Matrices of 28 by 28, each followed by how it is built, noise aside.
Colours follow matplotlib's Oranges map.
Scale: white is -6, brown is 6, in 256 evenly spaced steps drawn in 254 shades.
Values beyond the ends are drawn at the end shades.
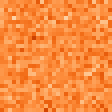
repeating columns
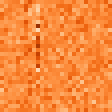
uneven columns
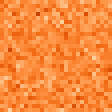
repeating columns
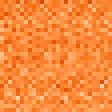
repeating columns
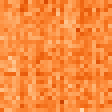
blocks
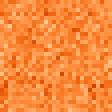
repeating columns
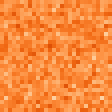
repeating columns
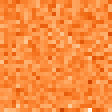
low rank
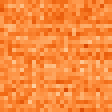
blocks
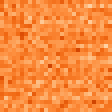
blocks
